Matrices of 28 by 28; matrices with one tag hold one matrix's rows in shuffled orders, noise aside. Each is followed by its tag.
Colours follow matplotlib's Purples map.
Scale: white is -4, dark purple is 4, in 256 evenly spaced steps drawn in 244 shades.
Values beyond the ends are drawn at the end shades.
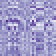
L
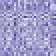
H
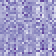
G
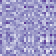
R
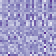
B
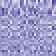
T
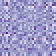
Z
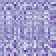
H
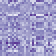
L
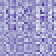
G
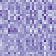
B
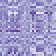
L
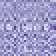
H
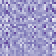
Z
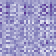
R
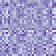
Z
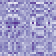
L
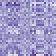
L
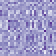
B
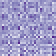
T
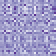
H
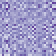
Z
